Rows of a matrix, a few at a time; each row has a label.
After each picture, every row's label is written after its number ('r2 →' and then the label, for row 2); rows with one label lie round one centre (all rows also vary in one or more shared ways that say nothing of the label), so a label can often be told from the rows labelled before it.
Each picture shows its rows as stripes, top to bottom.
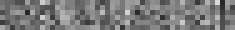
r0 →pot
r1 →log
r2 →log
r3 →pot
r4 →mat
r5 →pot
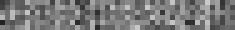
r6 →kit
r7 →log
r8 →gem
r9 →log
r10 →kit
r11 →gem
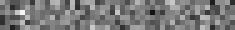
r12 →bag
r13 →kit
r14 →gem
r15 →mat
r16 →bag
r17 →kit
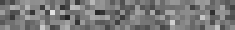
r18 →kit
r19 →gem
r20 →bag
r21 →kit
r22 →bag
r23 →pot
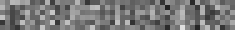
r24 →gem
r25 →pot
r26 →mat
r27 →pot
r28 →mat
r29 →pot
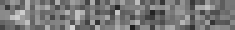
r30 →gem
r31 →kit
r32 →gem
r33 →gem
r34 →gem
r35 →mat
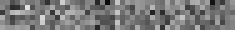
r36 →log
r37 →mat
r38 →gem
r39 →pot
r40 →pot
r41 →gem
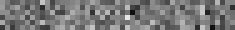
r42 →pot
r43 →log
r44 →mat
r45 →log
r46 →pot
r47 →log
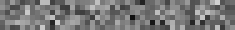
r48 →pot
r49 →kit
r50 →kit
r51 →mat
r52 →gem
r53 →pot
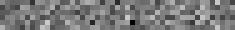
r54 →bag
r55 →mat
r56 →kit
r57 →log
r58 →mat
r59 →pot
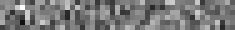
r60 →bag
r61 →gem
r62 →kit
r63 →kit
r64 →pot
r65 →log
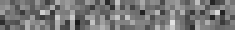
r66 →log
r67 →mat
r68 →pot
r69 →log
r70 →kit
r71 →kit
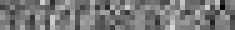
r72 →pot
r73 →log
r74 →kit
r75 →bag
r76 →bag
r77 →bag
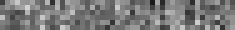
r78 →gem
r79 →gem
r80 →mat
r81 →pot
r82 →kit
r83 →pot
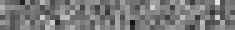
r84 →pot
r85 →log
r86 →log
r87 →pot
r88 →mat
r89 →mat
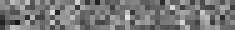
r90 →gem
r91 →bag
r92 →mat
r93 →log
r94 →mat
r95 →gem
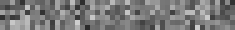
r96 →log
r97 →kit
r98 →log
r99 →kit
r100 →gem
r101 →gem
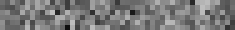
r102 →kit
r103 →kit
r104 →mat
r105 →log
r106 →bag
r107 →kit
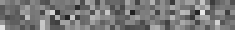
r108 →log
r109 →kit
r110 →mat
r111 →kit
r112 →pot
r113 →pot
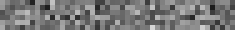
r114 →bag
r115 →log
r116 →gem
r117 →kit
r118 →gem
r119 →log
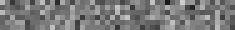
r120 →pot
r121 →mat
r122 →pot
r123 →log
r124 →bag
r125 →bag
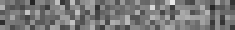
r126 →bag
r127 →log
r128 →gem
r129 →log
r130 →log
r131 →bag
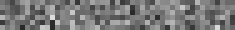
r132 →kit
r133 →mat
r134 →mat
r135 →bag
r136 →log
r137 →pot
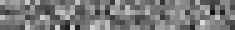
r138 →gem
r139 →log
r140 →log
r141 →pot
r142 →kit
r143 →kit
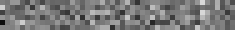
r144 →log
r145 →pot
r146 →kit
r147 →log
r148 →gem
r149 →kit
